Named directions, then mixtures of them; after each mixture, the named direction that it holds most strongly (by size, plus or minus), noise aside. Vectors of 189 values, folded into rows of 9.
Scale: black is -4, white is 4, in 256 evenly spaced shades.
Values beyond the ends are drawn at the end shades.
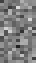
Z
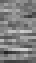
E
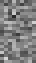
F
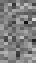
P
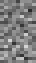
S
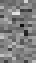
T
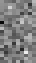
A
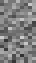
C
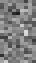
T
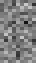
P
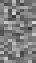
F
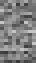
E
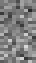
S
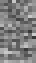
E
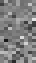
C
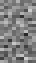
S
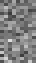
F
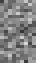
C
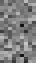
C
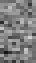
A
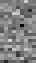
T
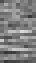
E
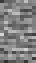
E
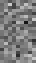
P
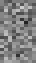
P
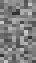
T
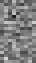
F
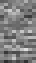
E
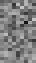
P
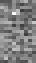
T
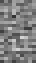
F
